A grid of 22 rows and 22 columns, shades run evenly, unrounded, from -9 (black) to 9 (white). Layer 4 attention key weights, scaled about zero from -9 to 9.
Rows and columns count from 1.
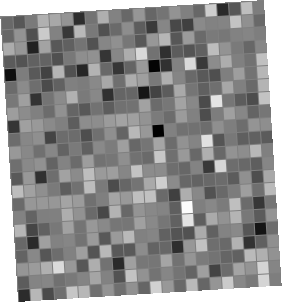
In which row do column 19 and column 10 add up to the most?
21
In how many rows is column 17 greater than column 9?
10
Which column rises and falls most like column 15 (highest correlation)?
5
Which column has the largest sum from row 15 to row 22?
15
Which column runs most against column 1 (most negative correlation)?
8
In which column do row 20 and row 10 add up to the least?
13
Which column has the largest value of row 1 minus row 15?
18
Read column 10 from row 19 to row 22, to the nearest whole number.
-3 2 5 1
